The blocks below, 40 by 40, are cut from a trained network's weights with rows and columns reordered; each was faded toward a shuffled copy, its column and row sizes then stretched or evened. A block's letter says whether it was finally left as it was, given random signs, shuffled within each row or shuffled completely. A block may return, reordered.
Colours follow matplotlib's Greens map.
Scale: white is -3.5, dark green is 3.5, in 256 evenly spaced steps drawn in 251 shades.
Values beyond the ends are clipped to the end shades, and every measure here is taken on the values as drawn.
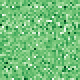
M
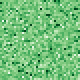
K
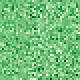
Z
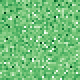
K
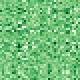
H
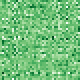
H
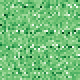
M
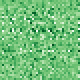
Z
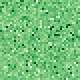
K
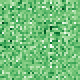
Z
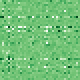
H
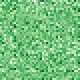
Z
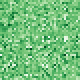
Z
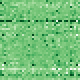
H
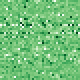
M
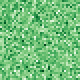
K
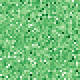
K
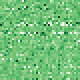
M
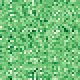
Z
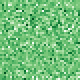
M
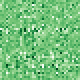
Z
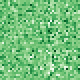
Z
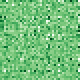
Z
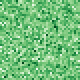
K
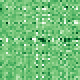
H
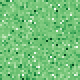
K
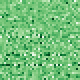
M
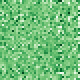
Z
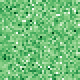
K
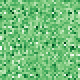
Z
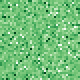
K
